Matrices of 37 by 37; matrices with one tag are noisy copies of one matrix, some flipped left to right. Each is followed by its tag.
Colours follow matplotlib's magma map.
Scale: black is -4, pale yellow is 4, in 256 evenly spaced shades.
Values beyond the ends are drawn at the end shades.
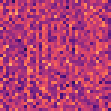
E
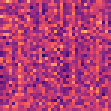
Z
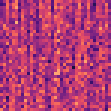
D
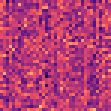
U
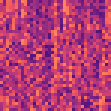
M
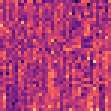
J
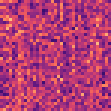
Z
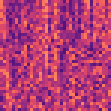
M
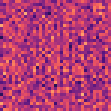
E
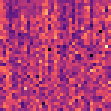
M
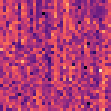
M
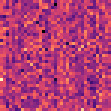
U
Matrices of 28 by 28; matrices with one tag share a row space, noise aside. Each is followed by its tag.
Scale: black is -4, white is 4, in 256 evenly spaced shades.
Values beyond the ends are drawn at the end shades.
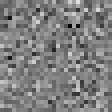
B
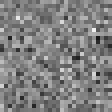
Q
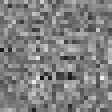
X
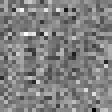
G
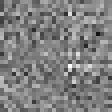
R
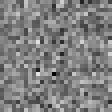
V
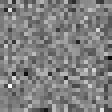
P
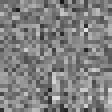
V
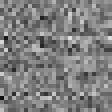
R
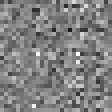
B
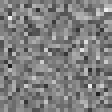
P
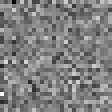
R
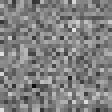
R
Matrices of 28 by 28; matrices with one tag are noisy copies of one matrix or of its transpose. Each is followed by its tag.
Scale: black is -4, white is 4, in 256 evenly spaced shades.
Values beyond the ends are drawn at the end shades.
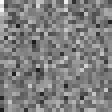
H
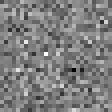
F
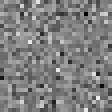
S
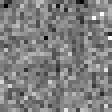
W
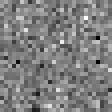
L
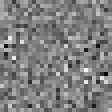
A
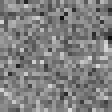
L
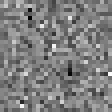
F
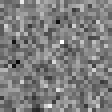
L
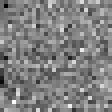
W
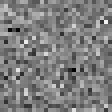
F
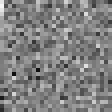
H
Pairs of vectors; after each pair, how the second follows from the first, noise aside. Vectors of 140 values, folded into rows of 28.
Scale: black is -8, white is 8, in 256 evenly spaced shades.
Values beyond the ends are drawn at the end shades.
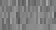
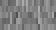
sign-scrambled.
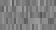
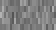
shuffled.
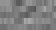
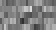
reversed, scaled up.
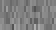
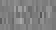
reversed, negated, partly zeroed.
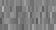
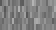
reversed, negated.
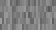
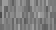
shuffled.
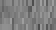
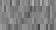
sign-scrambled.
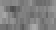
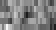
wrapped around, negated, scaled up.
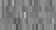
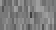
reversed, negated.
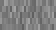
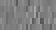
reversed, negated, partly zeroed.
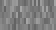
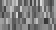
scaled up.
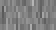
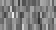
wrapped around, scaled up.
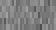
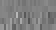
reversed, negated, partly zeroed.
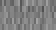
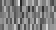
scaled up.
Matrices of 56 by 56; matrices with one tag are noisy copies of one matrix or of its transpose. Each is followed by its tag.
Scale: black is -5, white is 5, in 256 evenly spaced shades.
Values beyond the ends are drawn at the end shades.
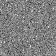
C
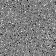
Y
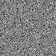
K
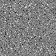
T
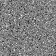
T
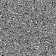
Y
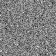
Y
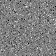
T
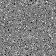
K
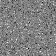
C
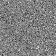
Y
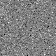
K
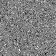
Y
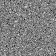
T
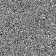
Y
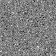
Y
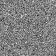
T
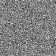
Y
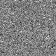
Y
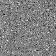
K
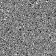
K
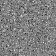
T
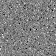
K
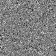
K
